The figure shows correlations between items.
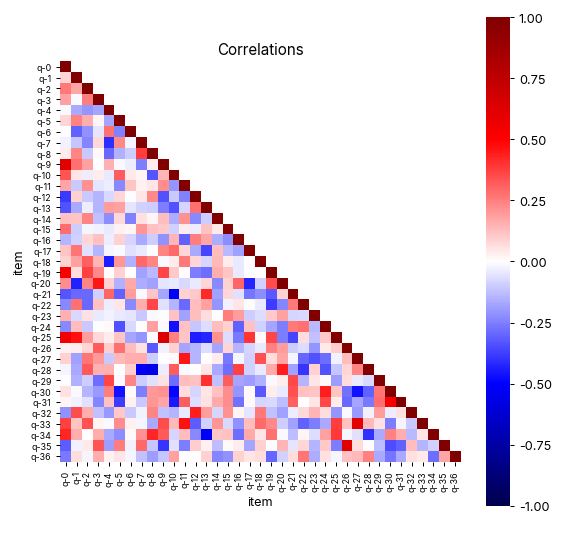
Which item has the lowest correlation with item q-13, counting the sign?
q-34
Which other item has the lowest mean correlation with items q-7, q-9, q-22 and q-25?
q-28
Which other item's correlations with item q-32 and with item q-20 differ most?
q-1
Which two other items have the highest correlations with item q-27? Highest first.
q-33, q-11
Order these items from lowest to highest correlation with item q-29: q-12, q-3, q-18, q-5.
q-3, q-18, q-5, q-12
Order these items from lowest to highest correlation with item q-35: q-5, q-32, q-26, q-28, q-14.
q-14, q-28, q-32, q-5, q-26
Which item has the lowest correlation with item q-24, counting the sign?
q-10
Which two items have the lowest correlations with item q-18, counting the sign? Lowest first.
q-4, q-30
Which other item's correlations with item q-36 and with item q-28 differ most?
q-22
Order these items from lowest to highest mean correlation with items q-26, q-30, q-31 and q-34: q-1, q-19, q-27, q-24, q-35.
q-27, q-35, q-1, q-19, q-24
